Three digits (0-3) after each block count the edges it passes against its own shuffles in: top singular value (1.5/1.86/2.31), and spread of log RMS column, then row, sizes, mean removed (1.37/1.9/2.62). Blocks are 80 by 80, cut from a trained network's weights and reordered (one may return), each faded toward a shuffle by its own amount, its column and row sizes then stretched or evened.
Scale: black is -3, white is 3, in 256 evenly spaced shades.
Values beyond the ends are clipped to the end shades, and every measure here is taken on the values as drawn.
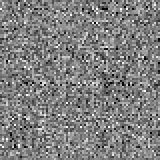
1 1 2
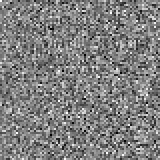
2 1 0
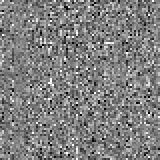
0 3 1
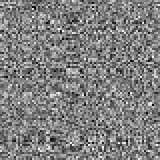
3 0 2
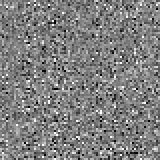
1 3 1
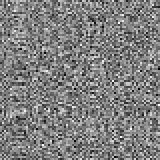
3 1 0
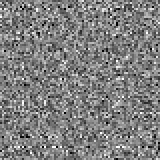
2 0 2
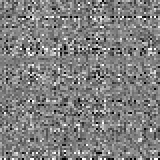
2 2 3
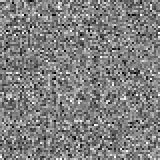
1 0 2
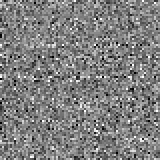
0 2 2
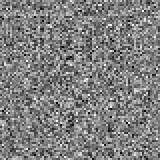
2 1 0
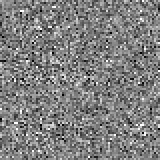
0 2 2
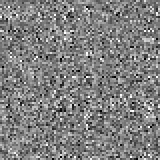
1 2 2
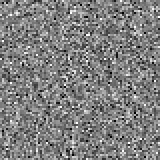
0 1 0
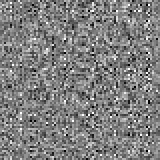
3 3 1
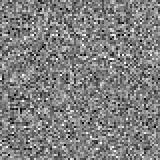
2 0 1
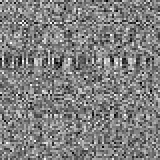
3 0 2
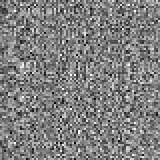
3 2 1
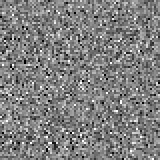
1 0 1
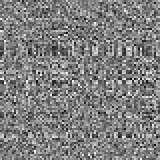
3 1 2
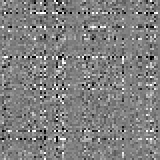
3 3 3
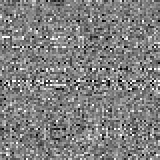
2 0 3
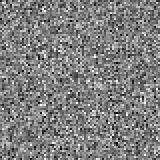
0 1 0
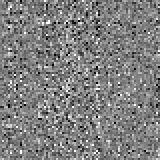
1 3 1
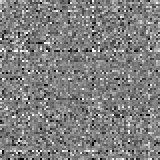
0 2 3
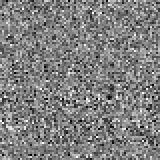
0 0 2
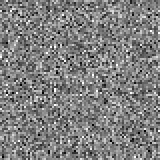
1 0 0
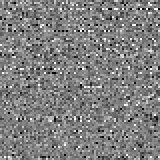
1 0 3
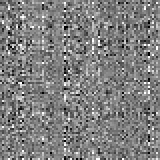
2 3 2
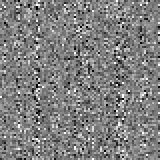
0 3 0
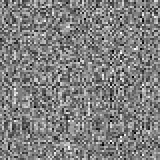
3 2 0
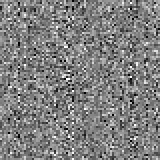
1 3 0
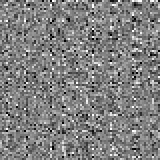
3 3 2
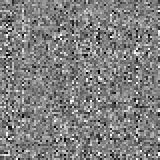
1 3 2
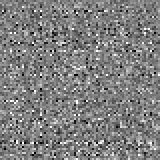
1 2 3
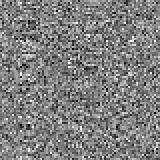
2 1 0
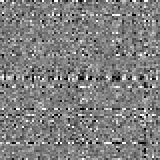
3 2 3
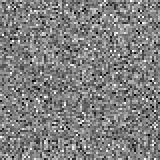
1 0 0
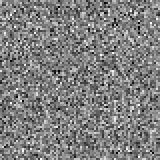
1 1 0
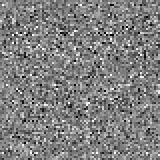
0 1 2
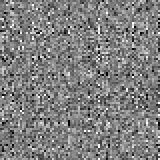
1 3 2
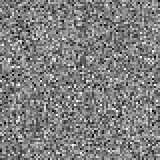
1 0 0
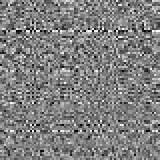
3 0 3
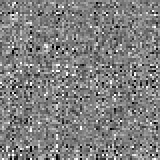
1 3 3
